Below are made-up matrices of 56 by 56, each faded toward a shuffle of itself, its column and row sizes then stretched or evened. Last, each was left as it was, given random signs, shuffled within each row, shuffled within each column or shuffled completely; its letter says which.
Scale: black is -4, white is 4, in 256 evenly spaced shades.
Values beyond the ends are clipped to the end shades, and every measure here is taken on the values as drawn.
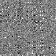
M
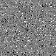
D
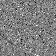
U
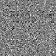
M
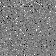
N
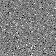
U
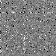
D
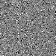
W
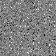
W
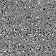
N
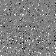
D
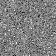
U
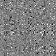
M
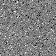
U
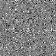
M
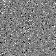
W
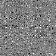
D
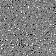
N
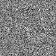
D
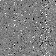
W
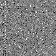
W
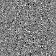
W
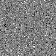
W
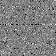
N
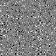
M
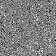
W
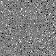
W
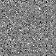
D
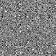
M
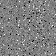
W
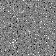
W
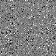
M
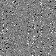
W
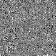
D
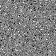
U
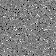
N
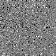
D
